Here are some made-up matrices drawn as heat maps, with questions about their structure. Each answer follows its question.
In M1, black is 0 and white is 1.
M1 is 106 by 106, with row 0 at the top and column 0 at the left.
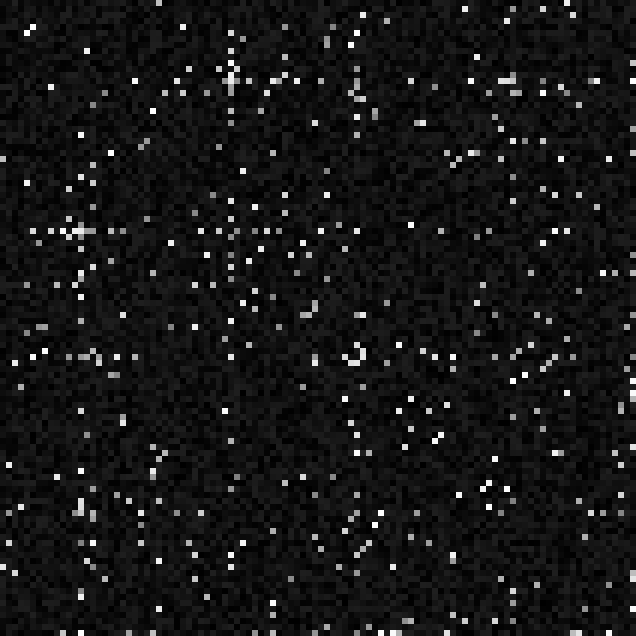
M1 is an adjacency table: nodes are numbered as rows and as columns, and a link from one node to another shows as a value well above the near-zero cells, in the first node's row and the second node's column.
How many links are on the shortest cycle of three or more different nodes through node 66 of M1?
4
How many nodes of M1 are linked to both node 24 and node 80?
0
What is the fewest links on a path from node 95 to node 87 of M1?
4
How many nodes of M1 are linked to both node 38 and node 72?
3
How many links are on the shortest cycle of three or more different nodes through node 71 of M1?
4
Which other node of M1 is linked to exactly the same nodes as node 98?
node 29
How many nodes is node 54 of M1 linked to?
6
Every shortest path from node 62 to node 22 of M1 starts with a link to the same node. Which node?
node 19
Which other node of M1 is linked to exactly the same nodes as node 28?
node 6
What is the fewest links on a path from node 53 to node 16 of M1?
3
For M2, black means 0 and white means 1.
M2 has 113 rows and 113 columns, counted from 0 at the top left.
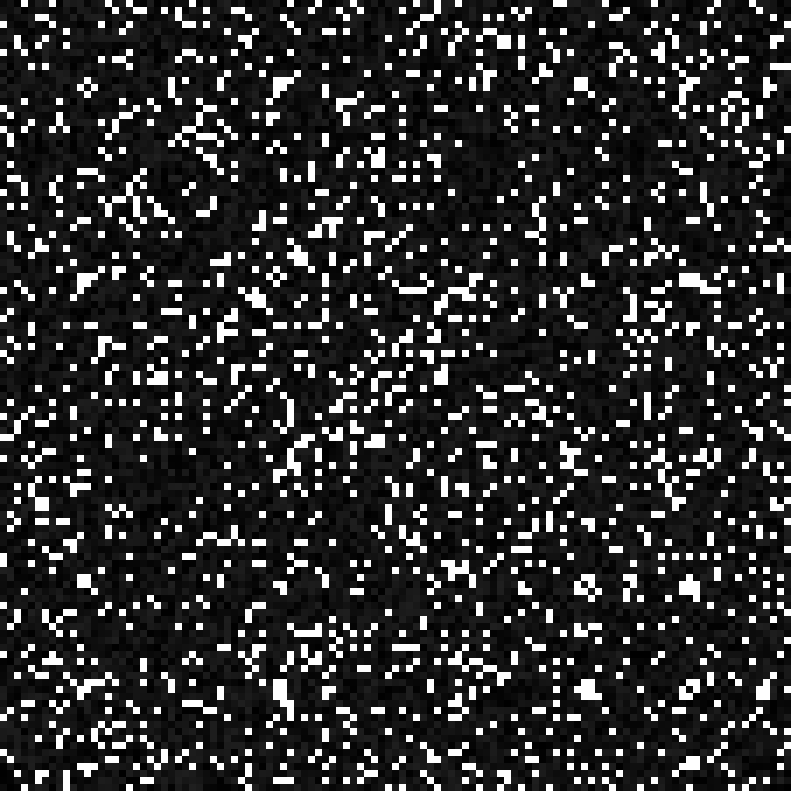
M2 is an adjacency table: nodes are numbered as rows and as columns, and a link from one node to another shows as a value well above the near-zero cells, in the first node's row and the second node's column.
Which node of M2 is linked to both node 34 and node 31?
node 77
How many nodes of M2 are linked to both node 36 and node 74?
0
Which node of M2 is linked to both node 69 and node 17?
node 4
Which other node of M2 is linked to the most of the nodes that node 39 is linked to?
node 109
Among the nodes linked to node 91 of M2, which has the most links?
node 98
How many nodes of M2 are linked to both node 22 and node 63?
4
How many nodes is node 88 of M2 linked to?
11
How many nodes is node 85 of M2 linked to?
9
